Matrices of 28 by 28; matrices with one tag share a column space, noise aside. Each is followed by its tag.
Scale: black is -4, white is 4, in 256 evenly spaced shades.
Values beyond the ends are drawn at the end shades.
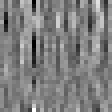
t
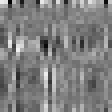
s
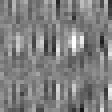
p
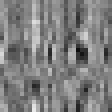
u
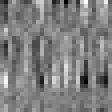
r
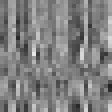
u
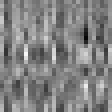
u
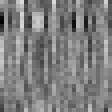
t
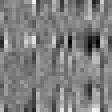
p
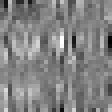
p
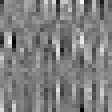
p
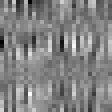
p
